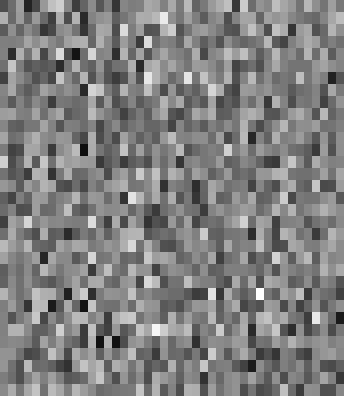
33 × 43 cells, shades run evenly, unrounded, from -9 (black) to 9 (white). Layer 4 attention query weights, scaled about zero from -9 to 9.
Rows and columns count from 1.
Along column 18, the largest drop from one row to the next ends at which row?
6
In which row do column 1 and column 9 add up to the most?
14
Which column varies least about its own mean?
3
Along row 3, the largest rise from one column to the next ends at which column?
16
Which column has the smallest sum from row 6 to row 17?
11
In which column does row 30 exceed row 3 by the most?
7
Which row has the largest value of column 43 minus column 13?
29
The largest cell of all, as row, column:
25, 33
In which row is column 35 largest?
22
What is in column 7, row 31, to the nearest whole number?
-2
